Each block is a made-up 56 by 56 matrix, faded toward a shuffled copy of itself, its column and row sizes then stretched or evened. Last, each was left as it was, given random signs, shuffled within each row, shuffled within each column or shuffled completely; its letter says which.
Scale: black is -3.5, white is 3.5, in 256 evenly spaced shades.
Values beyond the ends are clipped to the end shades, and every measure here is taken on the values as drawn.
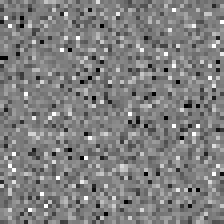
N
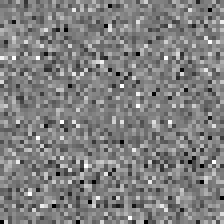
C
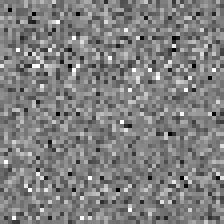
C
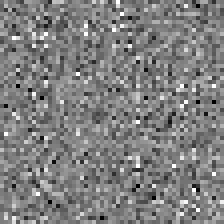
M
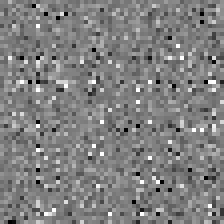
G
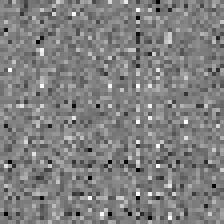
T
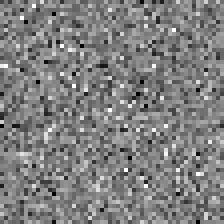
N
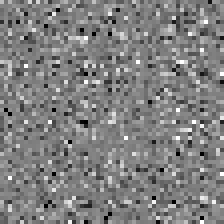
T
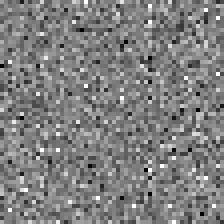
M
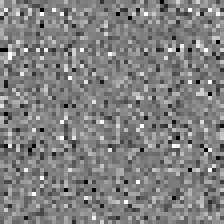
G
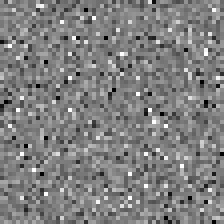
N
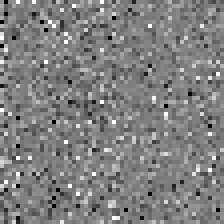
M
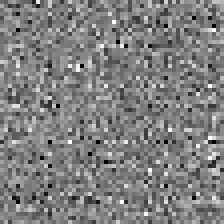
T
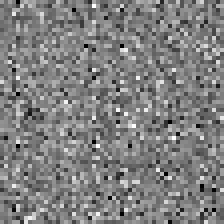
M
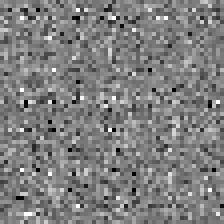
G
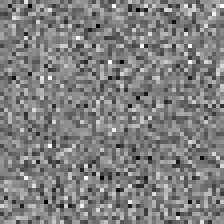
C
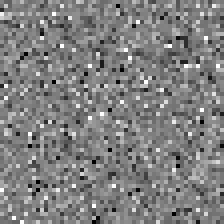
N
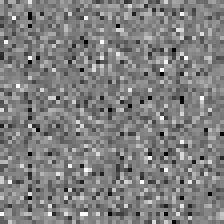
G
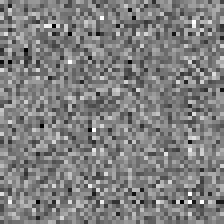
G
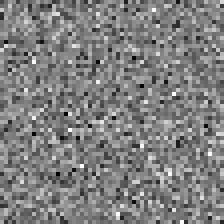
N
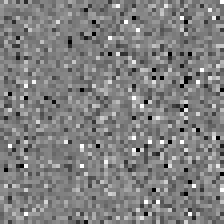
M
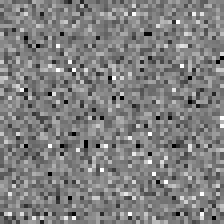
C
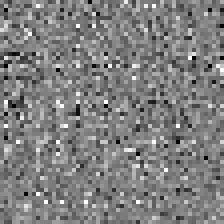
G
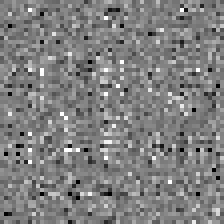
T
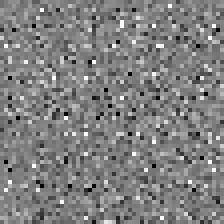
C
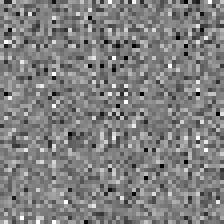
T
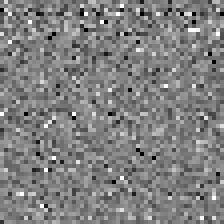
C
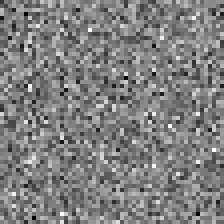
M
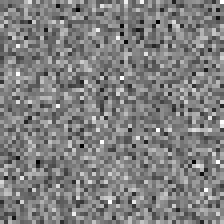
N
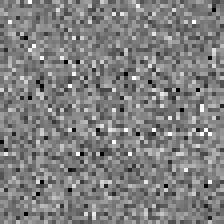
C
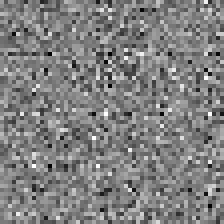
G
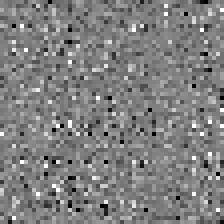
G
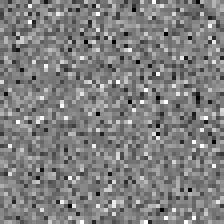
N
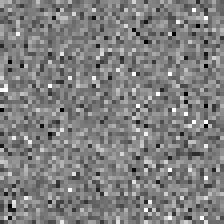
M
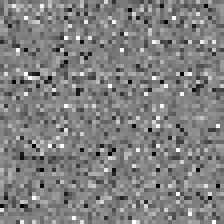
C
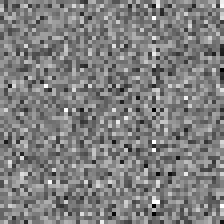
G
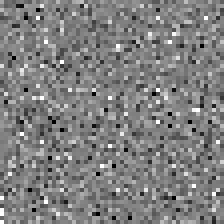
N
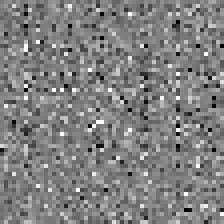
G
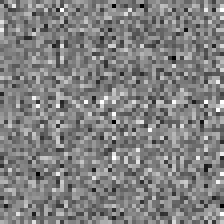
G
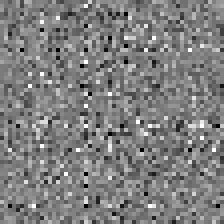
G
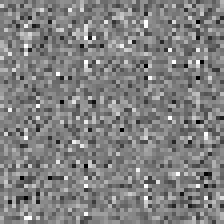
G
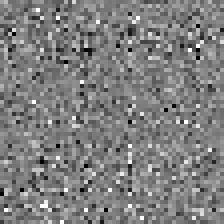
G
